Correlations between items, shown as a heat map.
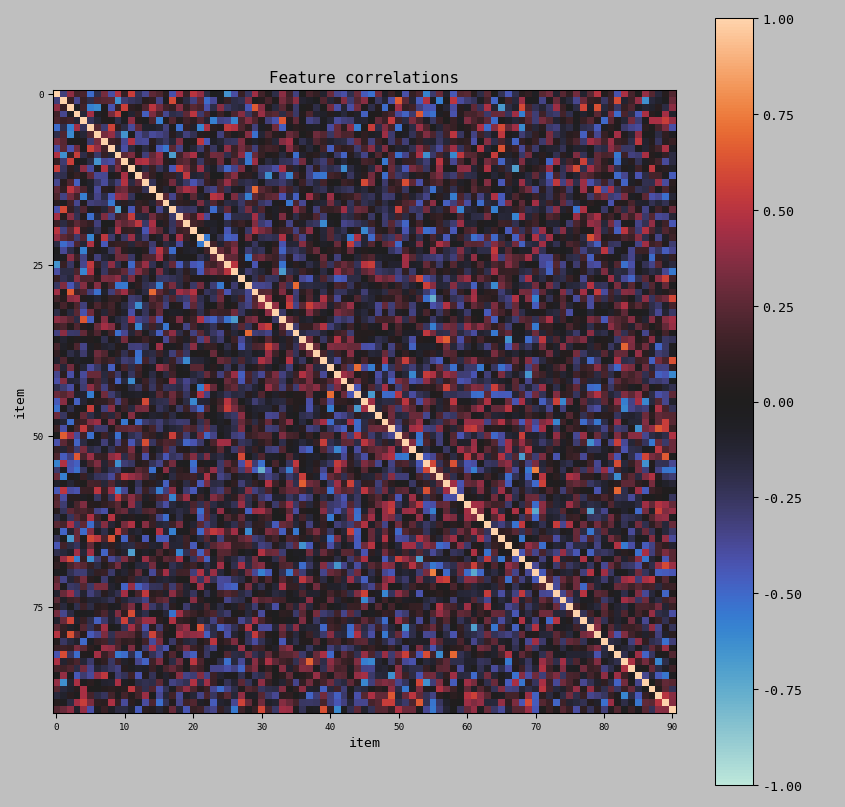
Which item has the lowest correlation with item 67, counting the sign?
11
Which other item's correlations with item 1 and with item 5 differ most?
50
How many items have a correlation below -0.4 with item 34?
4
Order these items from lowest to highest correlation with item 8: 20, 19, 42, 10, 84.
10, 84, 20, 19, 42
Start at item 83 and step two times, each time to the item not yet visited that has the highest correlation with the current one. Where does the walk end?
31
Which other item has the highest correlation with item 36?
57
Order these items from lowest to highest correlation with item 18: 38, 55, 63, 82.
82, 55, 38, 63
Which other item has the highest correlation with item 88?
49
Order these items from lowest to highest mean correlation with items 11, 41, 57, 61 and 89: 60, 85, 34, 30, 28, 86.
85, 28, 30, 86, 34, 60
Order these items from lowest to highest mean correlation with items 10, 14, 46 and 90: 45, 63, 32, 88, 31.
32, 31, 45, 63, 88
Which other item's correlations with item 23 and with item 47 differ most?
4
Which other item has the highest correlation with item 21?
78
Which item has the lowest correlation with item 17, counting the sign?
9
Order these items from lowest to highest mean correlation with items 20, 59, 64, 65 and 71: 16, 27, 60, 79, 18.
16, 79, 18, 27, 60
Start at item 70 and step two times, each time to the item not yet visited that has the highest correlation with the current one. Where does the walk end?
54
